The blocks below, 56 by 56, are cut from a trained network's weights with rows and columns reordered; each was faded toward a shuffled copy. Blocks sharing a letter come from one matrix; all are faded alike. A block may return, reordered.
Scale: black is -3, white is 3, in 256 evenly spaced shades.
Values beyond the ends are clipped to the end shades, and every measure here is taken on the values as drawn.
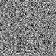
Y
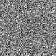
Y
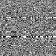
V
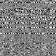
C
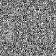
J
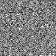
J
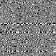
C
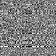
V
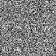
Y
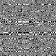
C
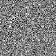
J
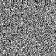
Y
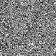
J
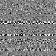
C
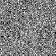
Y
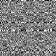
V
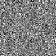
Y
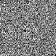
J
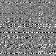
C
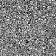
J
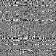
C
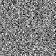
Y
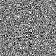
J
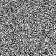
J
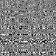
C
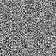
Y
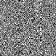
Y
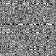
V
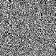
J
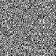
Y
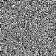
J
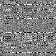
C
